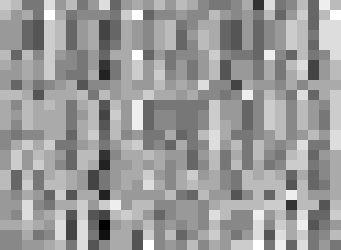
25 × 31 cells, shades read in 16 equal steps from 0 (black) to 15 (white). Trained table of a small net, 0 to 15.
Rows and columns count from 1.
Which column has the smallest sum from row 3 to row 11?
10
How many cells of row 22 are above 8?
19
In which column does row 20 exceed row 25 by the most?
27
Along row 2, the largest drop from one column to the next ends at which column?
14
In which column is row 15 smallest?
16
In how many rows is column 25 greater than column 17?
16
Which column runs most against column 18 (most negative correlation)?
9
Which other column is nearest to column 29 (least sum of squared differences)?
21
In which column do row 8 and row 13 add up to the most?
13
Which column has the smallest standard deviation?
12
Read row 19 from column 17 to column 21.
10 11 10 10 8
